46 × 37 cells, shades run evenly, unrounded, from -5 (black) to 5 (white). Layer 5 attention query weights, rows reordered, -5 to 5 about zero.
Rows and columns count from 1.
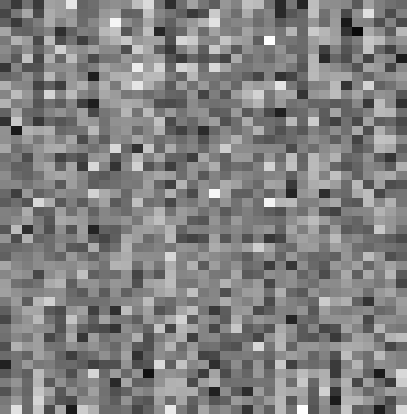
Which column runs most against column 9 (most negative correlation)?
35
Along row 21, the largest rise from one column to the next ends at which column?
17
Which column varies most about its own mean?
16
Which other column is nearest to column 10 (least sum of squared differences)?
23
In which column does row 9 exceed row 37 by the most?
11
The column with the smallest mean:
1
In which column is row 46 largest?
28
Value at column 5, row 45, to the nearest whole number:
0
